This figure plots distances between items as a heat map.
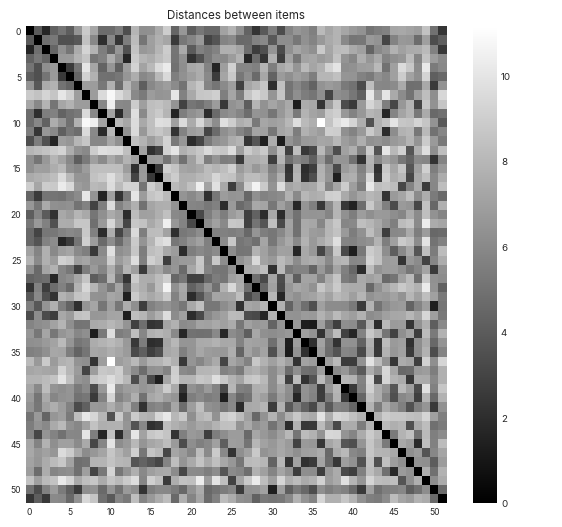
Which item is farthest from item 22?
13
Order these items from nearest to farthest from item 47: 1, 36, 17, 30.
30, 17, 1, 36
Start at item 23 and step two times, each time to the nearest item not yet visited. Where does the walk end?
5
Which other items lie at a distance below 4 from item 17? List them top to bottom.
25, 46, 49
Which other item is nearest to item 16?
38
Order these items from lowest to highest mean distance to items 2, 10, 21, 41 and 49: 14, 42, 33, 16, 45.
14, 42, 33, 45, 16
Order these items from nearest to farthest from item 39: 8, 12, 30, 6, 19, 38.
19, 8, 6, 30, 12, 38
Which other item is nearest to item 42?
10
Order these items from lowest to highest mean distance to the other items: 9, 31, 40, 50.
50, 40, 9, 31
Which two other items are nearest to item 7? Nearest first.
37, 41
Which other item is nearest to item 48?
45
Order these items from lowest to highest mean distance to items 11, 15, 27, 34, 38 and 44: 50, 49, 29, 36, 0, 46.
50, 0, 29, 36, 46, 49
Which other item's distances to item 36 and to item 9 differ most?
18
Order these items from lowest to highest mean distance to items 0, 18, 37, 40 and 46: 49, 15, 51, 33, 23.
33, 51, 23, 49, 15
